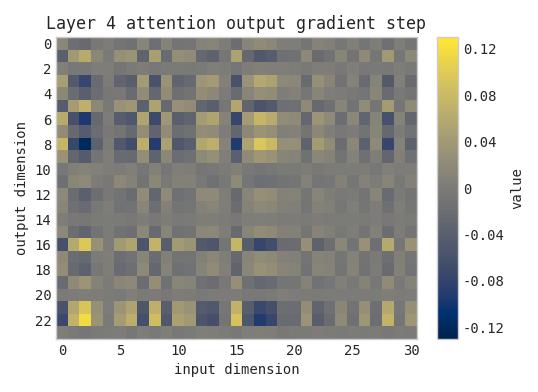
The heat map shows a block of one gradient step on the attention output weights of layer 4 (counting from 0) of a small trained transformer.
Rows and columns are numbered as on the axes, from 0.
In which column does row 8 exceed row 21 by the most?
17
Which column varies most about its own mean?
2
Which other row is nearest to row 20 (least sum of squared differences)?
10
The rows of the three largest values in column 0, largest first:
8, 6, 3
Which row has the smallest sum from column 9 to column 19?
22
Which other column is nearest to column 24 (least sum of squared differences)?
21
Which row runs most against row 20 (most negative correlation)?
23
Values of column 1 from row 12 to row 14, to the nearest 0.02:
-0.02 -0.02 0
